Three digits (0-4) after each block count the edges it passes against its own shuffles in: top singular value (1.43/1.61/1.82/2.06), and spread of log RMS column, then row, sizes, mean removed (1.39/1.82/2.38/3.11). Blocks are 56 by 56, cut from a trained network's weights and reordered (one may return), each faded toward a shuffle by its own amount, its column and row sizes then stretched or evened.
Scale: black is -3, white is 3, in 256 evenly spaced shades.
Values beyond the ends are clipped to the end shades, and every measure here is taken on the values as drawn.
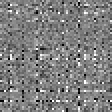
3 3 3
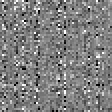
0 4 1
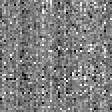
2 2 1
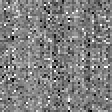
1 2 1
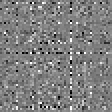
1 3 3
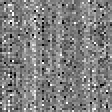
2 2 0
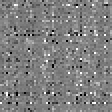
1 2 3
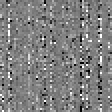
1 4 0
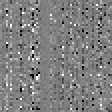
0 4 1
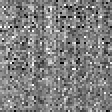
2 0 2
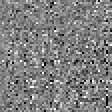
0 3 2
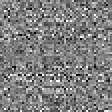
4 1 3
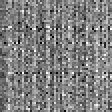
4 1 2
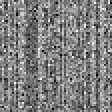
4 0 0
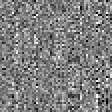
2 3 0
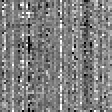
4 4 0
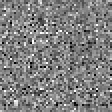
0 1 2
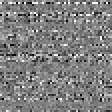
2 0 4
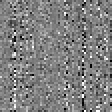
0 4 0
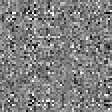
2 3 2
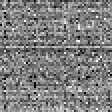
3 1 0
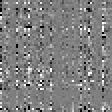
0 4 3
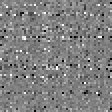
0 1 3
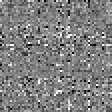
1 3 3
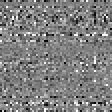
1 2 4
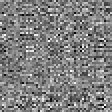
3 1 3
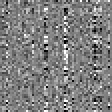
4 4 1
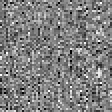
2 3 0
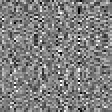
4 3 0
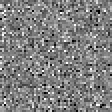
0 1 2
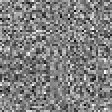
4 2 0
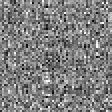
4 2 0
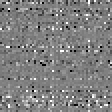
0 1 4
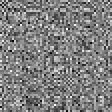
3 0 1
